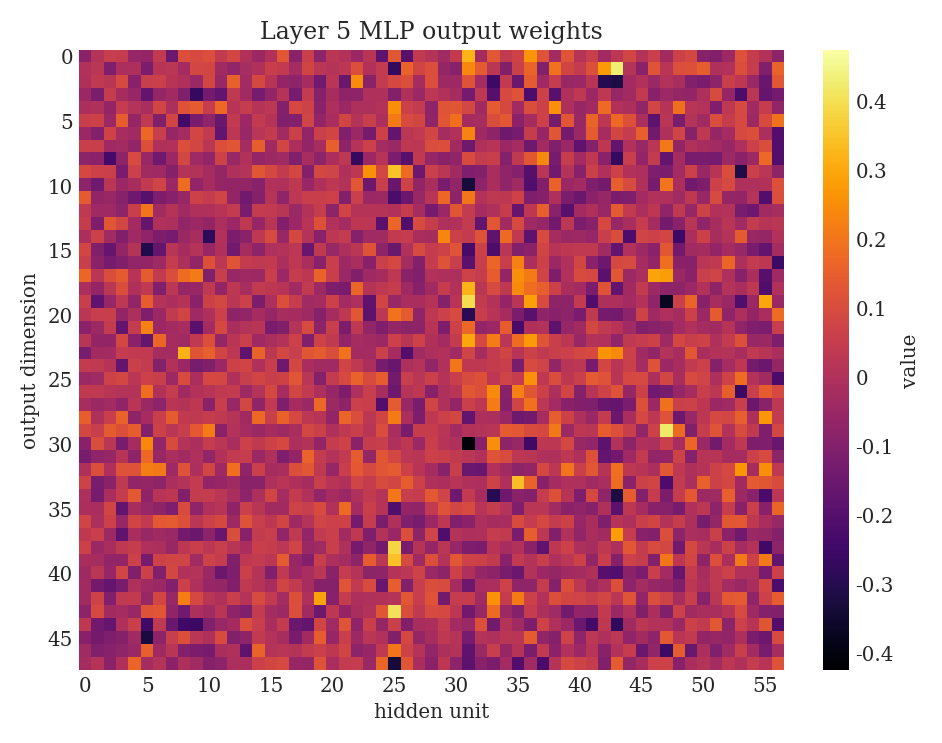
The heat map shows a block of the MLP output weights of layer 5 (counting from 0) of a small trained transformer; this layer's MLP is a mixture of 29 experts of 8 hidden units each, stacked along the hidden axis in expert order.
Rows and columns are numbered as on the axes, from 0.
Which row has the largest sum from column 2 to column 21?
23
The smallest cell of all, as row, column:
30, 31
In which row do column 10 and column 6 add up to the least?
14
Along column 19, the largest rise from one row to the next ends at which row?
42
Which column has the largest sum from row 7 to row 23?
37
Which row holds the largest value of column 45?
6
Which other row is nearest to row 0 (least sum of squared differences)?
22
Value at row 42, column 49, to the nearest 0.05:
0.05
